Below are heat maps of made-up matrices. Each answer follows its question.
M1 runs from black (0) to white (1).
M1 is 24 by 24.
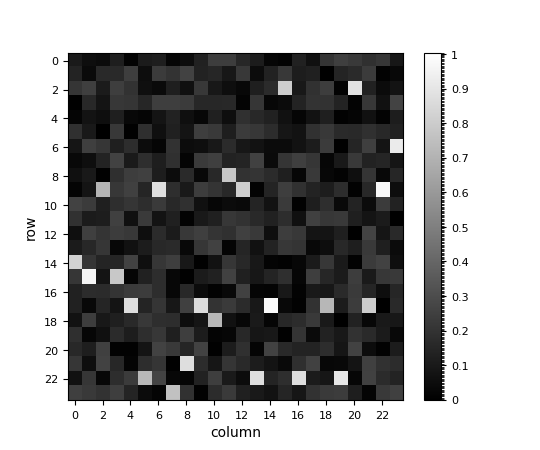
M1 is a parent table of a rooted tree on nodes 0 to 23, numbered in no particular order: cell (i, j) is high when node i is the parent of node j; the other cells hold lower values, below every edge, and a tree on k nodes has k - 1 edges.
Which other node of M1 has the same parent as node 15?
20
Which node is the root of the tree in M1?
17
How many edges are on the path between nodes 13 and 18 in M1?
4
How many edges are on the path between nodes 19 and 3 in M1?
5
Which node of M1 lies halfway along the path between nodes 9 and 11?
21
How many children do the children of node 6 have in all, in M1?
1
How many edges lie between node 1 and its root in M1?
4
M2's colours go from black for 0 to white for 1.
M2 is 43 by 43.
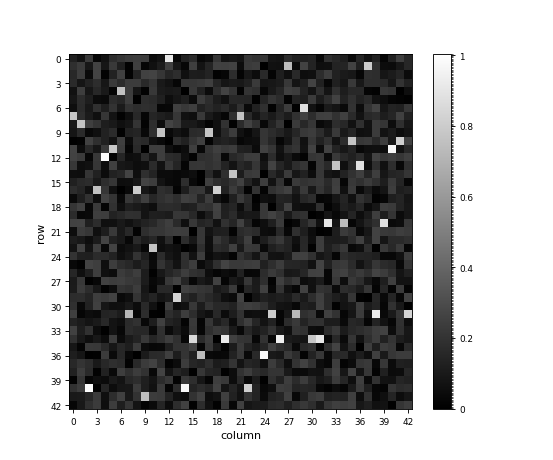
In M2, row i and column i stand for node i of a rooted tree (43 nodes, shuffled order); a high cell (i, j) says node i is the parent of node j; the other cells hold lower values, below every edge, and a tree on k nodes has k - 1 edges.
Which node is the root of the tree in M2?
23
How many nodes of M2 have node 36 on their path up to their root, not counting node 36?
8
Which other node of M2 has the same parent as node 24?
16
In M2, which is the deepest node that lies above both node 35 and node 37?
10
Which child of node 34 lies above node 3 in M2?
31
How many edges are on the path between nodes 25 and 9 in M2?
7
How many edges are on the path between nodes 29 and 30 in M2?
8
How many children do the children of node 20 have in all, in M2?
5
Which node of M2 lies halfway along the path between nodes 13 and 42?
12
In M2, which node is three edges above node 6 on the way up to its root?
0
